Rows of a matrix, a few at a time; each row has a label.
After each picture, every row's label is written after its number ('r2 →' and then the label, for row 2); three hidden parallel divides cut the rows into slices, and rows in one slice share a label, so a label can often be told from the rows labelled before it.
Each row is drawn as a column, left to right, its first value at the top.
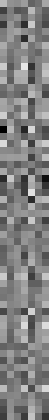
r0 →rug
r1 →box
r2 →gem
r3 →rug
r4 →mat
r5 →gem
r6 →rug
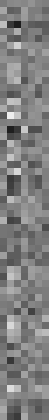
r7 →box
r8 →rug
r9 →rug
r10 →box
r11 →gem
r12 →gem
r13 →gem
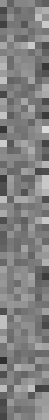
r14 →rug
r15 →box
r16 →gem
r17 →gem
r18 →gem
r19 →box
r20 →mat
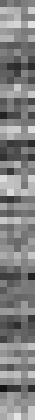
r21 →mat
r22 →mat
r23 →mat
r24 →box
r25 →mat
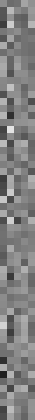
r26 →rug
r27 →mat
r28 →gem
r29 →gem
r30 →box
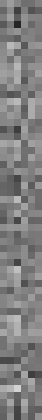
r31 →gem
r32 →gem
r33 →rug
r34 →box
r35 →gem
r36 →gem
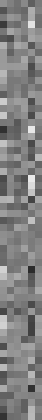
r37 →rug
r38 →gem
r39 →gem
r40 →gem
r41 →mat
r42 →gem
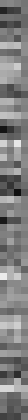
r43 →rug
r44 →rug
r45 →rug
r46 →gem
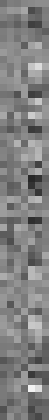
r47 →gem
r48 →gem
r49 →gem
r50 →box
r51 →rug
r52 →rug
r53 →gem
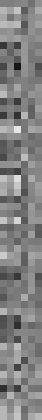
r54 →mat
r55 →box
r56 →mat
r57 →gem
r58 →box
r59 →box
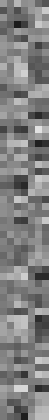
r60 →gem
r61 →gem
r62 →rug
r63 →rug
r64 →box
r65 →mat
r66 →mat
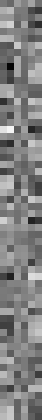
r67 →mat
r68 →mat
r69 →gem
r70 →box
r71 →rug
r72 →rug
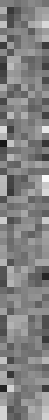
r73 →mat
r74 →rug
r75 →gem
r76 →gem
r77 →box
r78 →box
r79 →mat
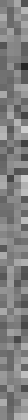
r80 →box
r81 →gem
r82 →box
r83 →mat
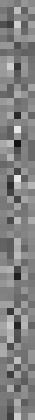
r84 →gem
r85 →rug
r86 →mat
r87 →gem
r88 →box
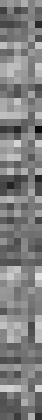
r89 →rug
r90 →rug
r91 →rug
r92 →gem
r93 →box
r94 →rug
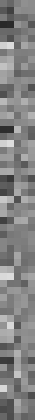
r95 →rug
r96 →rug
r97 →box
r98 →gem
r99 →gem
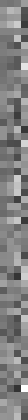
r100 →box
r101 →box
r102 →mat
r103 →rug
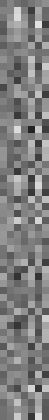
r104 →gem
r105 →box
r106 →mat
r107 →box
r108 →rug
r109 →mat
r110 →rug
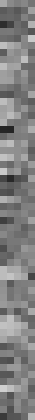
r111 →rug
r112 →rug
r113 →gem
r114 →gem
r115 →box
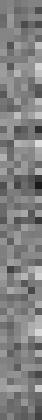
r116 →gem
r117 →box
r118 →gem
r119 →gem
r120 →gem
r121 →rug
